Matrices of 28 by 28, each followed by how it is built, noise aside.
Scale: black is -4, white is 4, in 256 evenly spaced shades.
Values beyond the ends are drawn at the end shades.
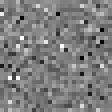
sparse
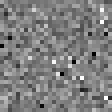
sparse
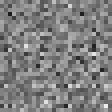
low rank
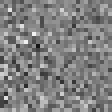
lower triangular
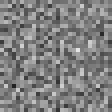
repeating rows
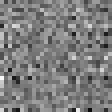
low rank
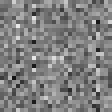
uneven columns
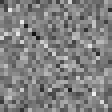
diagonal
